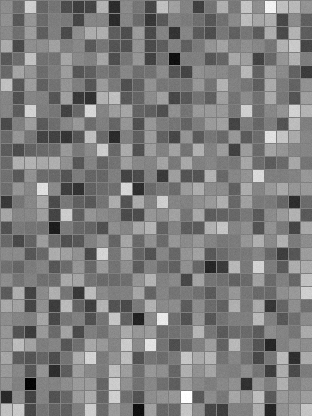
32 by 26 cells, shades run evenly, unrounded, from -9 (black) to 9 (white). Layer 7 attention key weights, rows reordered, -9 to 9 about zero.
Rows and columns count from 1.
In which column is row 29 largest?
10
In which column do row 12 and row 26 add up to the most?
17
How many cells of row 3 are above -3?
20
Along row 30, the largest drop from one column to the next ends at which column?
3
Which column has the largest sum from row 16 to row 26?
26
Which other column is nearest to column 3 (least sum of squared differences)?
21
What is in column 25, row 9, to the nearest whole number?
6
